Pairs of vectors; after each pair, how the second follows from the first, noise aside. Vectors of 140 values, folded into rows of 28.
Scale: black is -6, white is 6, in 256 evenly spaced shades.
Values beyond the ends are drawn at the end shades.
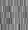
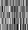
negated, scaled up.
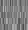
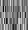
negated, scaled up.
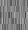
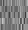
sign-scrambled.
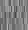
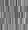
wrapped around, negated.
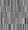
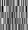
reversed, scaled up.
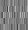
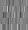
negated, partly zeroed.
